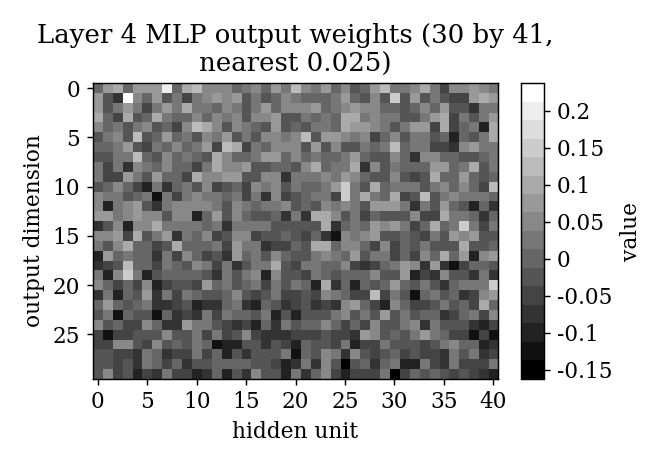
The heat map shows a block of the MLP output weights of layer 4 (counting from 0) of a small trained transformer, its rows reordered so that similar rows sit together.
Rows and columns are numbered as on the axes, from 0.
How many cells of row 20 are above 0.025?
6
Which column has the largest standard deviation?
3
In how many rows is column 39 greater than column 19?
15
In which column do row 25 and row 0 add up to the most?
7
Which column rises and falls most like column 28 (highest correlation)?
9
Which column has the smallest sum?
19
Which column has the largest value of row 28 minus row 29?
30
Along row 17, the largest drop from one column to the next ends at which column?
38
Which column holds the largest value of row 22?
39
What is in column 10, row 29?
-0.1
